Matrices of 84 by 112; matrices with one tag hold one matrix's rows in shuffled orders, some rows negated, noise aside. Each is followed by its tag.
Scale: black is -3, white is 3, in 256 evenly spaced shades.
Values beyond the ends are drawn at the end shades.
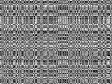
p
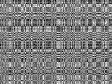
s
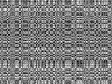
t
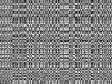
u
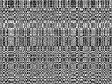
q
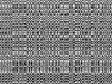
u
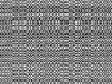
u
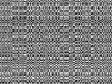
u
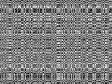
s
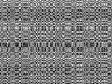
t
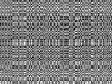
u
